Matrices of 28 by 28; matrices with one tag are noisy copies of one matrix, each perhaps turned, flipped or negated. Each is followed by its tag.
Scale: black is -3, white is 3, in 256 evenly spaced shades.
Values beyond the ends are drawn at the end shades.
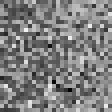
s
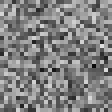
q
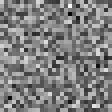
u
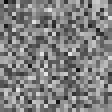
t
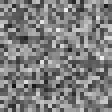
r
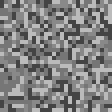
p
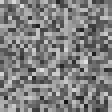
t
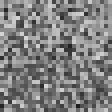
s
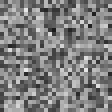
r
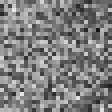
s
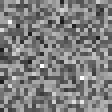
u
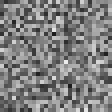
t
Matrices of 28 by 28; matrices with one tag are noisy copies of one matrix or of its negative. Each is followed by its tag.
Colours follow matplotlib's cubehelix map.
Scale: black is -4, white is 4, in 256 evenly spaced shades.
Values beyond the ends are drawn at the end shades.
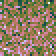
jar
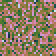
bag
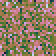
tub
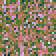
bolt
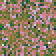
bolt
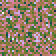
bag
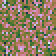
bolt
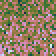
jar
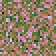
bag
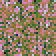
tub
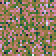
tub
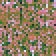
tub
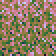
jar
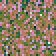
bolt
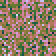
bolt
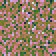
bolt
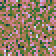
bolt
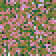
bolt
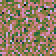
bag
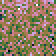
jar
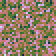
bolt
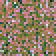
tub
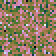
tub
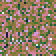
bag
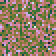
bolt
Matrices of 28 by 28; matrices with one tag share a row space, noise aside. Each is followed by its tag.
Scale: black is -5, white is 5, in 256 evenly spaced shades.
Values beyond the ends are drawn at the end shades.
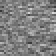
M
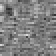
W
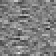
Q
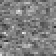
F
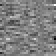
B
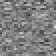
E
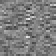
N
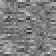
N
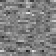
N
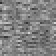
F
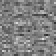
E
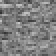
F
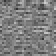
E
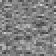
E
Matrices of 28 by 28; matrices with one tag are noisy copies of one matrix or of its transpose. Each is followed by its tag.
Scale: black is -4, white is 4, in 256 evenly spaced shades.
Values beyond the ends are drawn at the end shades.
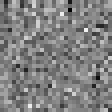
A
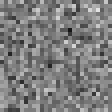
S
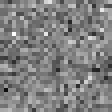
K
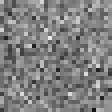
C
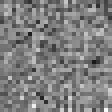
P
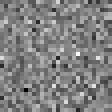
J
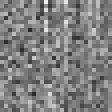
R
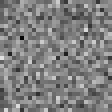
J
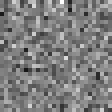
A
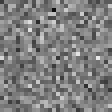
J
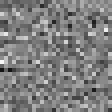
A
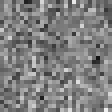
P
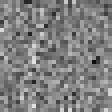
P
